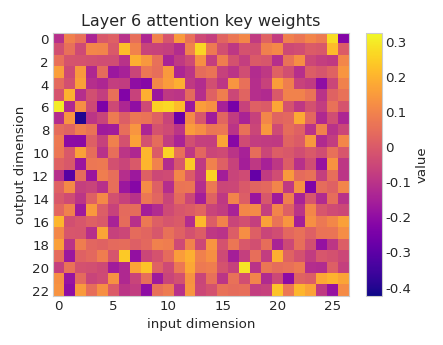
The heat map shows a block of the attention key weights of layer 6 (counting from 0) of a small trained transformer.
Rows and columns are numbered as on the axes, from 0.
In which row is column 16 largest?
4
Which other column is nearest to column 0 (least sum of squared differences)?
26
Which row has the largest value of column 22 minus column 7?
13
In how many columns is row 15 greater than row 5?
15
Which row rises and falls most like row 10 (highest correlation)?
6
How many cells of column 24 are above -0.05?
11
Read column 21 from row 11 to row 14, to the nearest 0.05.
0 0.15 -0.1 0.1
